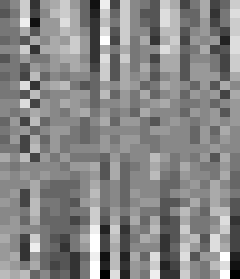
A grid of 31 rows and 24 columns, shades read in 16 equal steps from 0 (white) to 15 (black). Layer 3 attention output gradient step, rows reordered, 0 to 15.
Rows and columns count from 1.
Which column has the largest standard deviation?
10
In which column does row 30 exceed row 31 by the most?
3
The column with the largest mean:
5
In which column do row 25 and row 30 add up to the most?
24
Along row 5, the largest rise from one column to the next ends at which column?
12
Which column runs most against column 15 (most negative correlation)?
14
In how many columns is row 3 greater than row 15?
8
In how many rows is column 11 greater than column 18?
12
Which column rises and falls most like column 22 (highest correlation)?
4
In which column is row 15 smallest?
23
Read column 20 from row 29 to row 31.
10 7 7
